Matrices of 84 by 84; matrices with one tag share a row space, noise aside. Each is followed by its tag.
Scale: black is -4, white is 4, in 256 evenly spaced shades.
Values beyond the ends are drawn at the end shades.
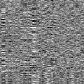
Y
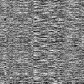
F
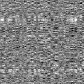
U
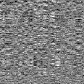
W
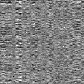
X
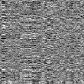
Y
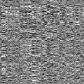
Y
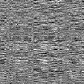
F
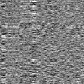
Y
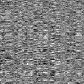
W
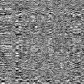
X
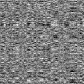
U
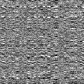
U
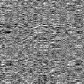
W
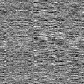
F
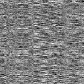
F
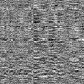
F
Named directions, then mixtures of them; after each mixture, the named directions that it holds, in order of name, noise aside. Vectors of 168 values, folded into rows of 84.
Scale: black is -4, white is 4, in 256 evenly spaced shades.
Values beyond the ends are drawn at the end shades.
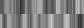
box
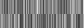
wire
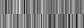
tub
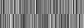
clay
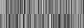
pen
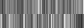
box, pen, wire.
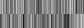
box, clay, pen.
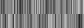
box, clay, wire.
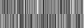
wire.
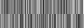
wire.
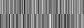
clay, pen.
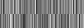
clay.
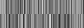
pen.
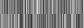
wire.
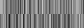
pen.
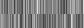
wire.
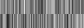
box, tub.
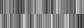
box, clay.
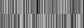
wire.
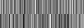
clay, pen.
